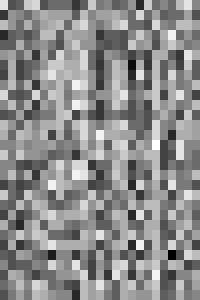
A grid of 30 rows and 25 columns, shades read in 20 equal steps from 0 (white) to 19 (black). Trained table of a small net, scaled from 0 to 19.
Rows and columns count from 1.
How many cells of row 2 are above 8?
11
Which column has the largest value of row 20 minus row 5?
22
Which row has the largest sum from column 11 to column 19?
12
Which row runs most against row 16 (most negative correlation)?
4
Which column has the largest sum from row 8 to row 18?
17
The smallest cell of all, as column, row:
20, 15
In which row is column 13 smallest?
14
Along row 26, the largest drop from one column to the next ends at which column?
24
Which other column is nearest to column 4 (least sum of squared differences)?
25
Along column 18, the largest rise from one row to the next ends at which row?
26
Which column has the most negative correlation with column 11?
19
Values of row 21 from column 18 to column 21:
9 5 5 10
